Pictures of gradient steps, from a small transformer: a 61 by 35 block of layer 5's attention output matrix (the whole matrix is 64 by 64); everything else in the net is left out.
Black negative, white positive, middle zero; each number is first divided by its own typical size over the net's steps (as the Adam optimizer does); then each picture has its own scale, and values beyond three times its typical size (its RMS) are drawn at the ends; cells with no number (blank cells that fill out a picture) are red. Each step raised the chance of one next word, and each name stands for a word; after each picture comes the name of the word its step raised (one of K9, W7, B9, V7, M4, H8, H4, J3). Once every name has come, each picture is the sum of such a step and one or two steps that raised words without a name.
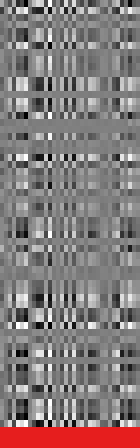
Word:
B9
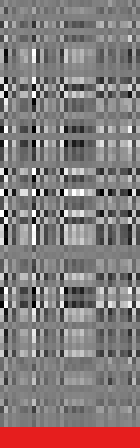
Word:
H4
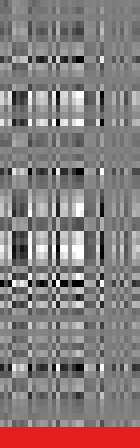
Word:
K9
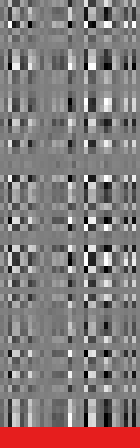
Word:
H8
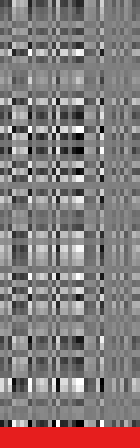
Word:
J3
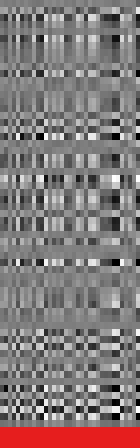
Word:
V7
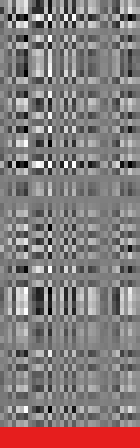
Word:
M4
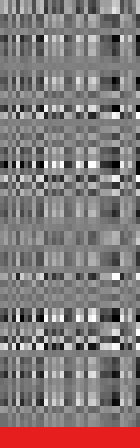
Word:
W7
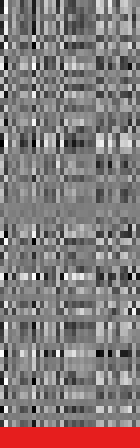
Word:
M4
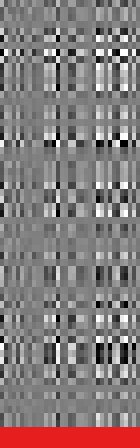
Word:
W7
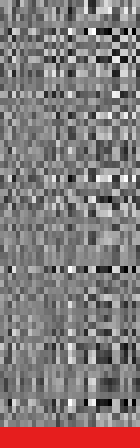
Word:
J3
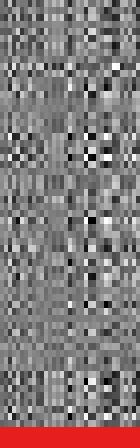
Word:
V7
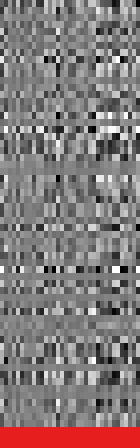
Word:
M4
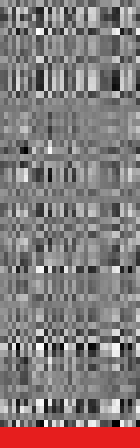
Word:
B9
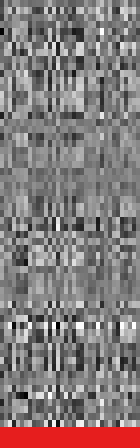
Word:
B9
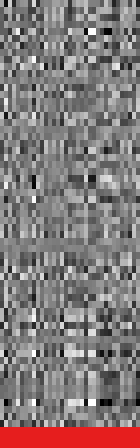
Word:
B9
